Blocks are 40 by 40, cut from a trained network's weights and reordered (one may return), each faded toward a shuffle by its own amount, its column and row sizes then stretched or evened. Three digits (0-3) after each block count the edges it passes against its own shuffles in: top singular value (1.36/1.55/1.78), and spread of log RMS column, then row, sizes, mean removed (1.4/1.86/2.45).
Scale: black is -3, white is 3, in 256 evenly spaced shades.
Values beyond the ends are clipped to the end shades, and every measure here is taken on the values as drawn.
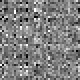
3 3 1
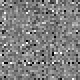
1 1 2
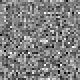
1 0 2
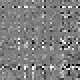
1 3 3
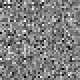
0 2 1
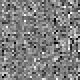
1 3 0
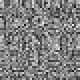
3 0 0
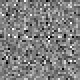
0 1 1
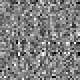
3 0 2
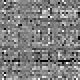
2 2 1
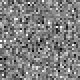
0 1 0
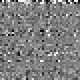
1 1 3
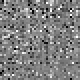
1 1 2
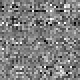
2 1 3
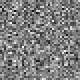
3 1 1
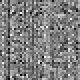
2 1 1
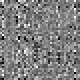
3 3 1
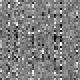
2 3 0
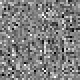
2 2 0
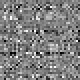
3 2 3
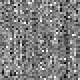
1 1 0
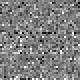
0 0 2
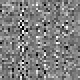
3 3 1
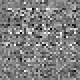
1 1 3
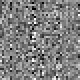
0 3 0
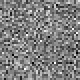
2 0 0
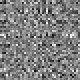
3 0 3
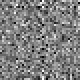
2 2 1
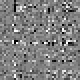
2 3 3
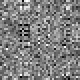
3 2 1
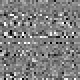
2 1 3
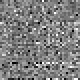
2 0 2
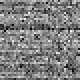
3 0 0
